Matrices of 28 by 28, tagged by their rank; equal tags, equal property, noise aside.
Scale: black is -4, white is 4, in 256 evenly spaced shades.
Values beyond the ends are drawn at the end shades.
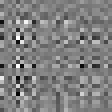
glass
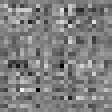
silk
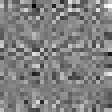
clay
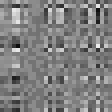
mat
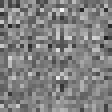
clay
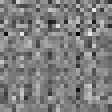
silk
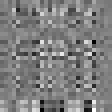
glass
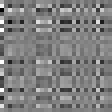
mat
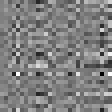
glass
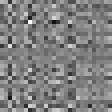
glass
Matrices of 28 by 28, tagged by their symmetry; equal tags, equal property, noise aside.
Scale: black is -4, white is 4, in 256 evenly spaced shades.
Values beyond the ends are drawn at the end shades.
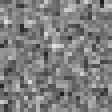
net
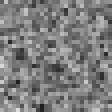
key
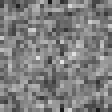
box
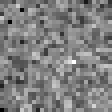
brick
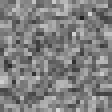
box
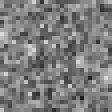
box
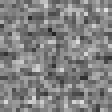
box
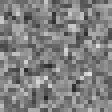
net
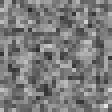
box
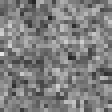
net
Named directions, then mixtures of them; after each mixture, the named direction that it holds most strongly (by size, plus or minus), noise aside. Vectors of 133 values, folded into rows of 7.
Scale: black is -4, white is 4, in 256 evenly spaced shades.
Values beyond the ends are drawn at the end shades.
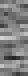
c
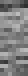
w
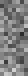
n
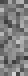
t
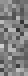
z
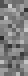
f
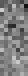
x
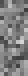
f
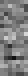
c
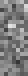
x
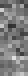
x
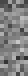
t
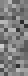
z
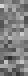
n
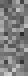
n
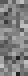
t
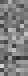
z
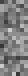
t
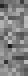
n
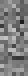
z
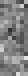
t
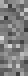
f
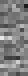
c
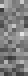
n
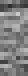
w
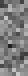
f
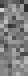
x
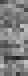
c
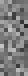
z
